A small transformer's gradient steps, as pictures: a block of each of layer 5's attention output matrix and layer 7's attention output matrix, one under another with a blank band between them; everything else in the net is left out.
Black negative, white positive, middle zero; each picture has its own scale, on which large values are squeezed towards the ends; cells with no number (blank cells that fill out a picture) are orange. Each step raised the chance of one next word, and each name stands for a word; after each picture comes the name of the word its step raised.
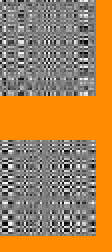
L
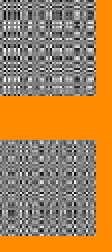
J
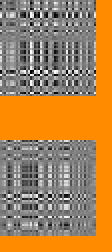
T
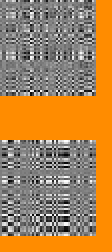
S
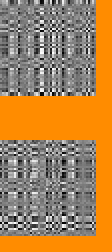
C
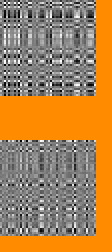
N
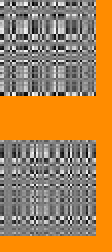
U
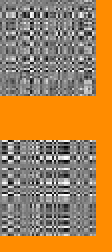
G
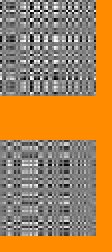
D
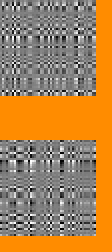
C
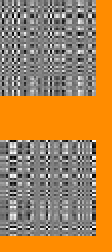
G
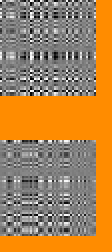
S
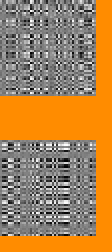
L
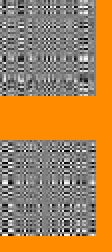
J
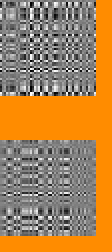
U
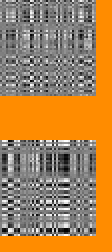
N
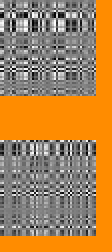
G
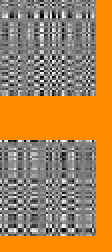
N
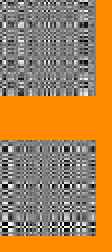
D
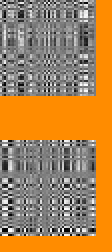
N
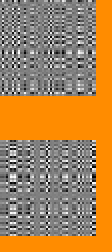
L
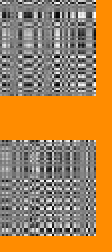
N
